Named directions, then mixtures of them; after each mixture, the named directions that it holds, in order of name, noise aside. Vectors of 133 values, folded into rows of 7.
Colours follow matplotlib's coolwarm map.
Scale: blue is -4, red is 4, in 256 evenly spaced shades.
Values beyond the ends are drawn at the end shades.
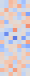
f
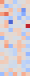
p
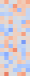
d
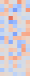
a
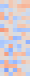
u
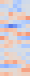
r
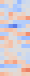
r.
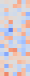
d, f.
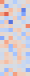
p.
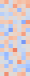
d.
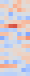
r.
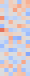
a, u.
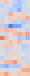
r.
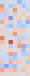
a, r, u.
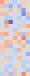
f, p.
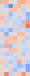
d, p.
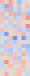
f, r, u.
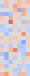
d, p.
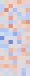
a, f, r.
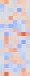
a, d, r.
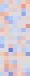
p, u.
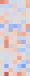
d, p, r.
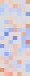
d, f.
